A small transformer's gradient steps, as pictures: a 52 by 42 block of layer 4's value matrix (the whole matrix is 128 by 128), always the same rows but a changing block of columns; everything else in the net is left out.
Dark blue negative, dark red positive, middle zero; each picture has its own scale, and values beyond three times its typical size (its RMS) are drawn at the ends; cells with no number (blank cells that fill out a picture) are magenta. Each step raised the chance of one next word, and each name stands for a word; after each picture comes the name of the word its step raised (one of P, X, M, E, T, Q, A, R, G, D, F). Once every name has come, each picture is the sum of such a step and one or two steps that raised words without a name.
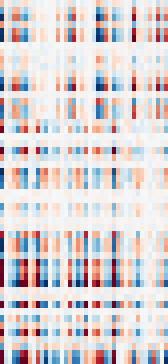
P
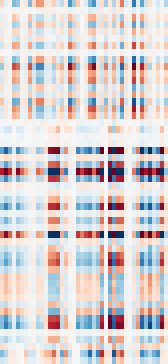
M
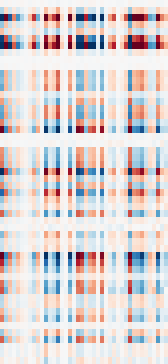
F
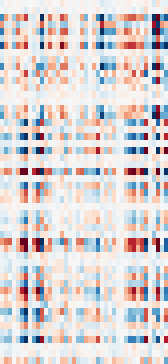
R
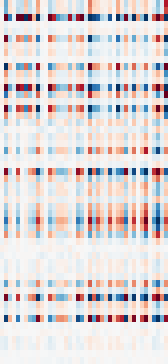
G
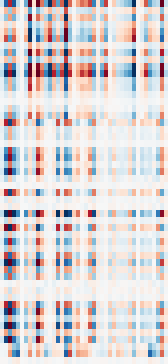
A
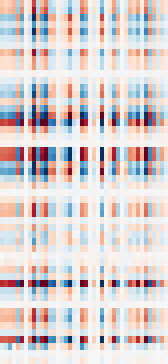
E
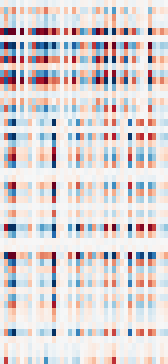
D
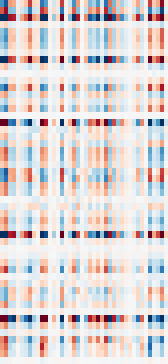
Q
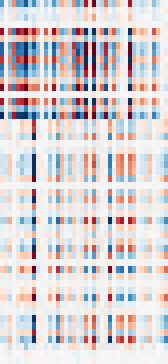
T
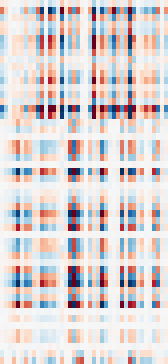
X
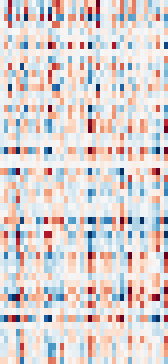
G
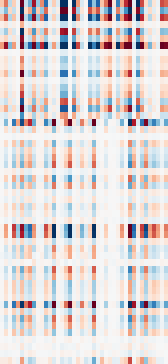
Q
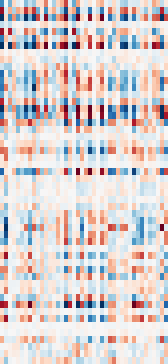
X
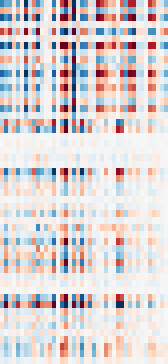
A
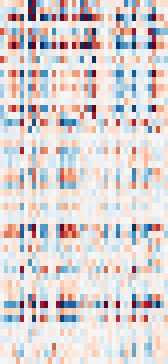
Q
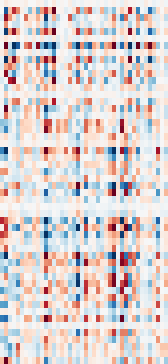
D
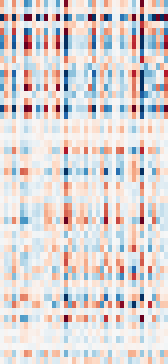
G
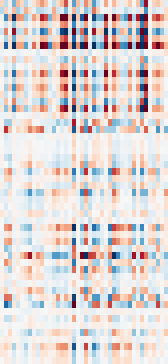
F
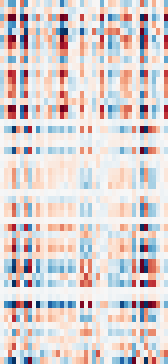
P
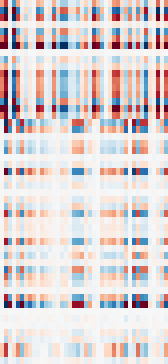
X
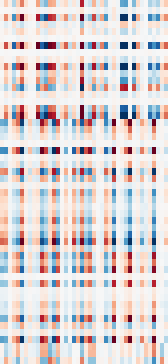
R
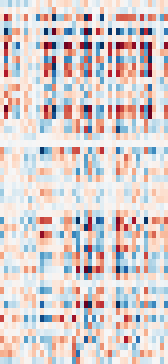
T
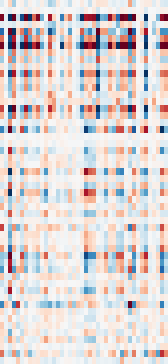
F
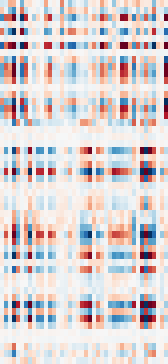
M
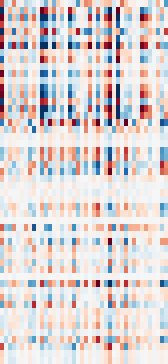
E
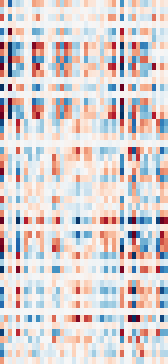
T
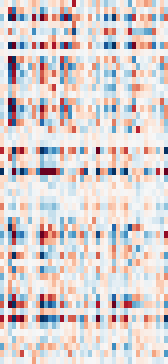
M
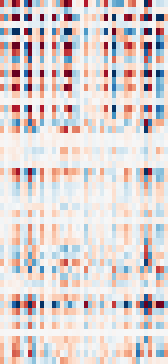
A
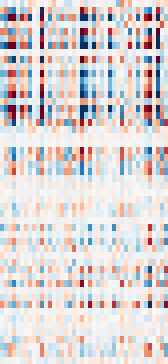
E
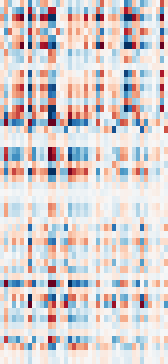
E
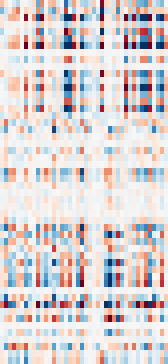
P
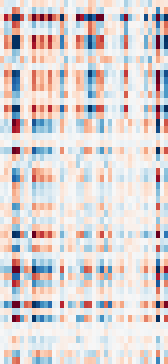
Q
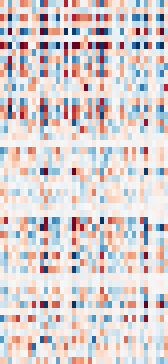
T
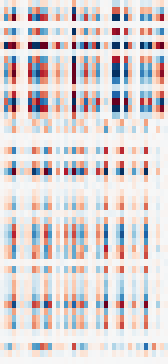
M
